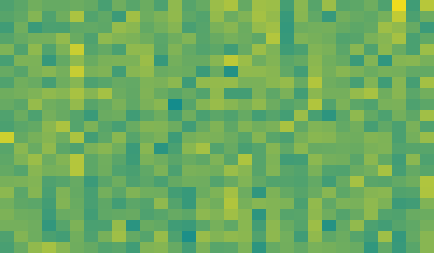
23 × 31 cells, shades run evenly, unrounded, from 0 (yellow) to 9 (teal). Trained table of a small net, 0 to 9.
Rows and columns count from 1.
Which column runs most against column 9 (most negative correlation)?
5
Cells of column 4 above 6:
11
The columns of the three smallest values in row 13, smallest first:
1, 6, 31
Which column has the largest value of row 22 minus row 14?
14
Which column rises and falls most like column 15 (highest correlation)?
17
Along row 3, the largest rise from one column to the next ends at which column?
21
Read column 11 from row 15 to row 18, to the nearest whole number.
5 6 6 5
